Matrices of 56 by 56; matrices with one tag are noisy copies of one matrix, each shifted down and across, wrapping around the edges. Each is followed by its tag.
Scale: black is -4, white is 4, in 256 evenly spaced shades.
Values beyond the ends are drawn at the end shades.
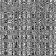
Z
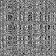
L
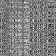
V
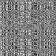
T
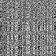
L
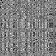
L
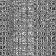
V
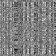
L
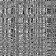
L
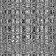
Z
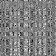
Z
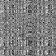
L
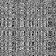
L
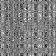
Z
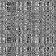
L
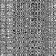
V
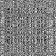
T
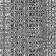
V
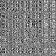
T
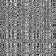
L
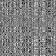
T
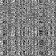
L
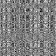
Z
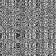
L
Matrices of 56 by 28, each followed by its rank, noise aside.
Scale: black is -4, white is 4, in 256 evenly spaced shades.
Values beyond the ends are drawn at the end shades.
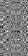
three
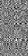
five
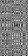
two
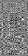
five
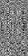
five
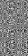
five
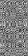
four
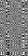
two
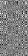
three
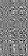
three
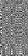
three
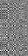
two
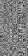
five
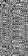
five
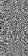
five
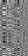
two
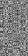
five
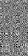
five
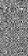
five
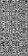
four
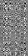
four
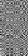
three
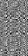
three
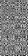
four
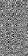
four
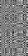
three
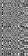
two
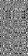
four
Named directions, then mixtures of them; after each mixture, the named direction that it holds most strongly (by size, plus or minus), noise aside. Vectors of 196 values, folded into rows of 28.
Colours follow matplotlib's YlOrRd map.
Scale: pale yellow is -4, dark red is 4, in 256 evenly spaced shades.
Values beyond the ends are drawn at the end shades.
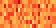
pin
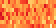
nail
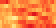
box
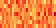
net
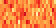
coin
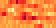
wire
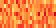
net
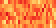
coin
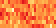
nail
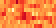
wire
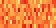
pin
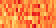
pin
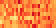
pin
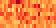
pin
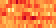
wire
